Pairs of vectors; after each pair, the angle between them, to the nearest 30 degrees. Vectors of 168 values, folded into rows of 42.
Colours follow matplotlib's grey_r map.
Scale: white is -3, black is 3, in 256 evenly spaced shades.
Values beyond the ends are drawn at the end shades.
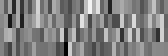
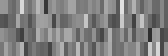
90 degrees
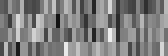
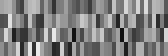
120 degrees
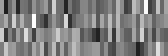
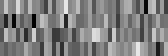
150 degrees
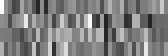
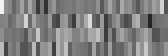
30 degrees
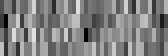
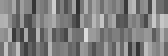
150 degrees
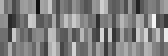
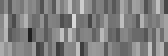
90 degrees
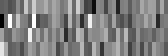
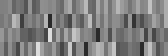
90 degrees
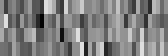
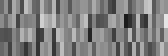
90 degrees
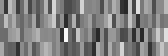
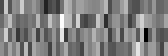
120 degrees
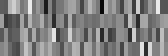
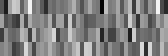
30 degrees
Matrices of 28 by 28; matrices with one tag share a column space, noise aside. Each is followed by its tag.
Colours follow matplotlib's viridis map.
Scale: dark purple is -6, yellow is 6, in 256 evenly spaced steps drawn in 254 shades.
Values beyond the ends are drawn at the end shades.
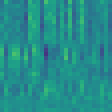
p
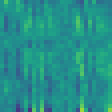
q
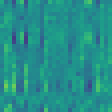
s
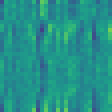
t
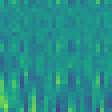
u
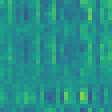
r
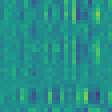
r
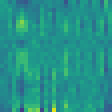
q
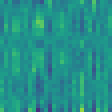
q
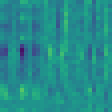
p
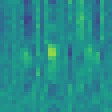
p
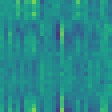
t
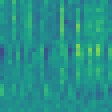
p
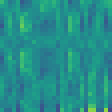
q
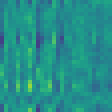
s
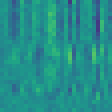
p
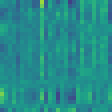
r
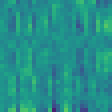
q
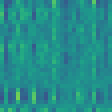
r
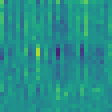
p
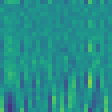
u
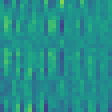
q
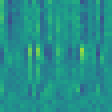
p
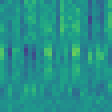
p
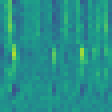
p
